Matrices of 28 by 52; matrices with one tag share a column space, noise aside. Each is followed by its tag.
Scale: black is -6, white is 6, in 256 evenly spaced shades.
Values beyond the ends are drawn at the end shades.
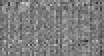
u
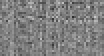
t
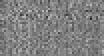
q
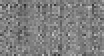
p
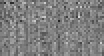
t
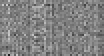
p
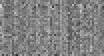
p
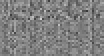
q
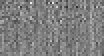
t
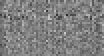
q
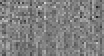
t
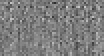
t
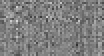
t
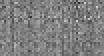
t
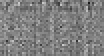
u
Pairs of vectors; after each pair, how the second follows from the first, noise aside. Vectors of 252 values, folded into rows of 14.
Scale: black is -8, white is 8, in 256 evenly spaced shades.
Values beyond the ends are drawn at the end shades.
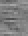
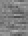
reversed.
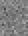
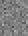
sign-scrambled.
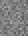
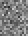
negated, scaled up.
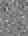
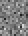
reversed, negated, scaled up.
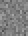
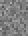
wrapped around, negated.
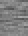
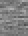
negated.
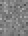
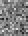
reversed, negated, scaled up.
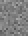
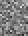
reversed, negated, scaled up.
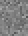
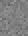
reversed, negated, shrunk.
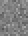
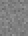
reversed, negated, shrunk.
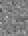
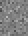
sign-scrambled.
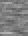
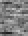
negated, scaled up.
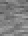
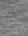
wrapped around, negated, shrunk.
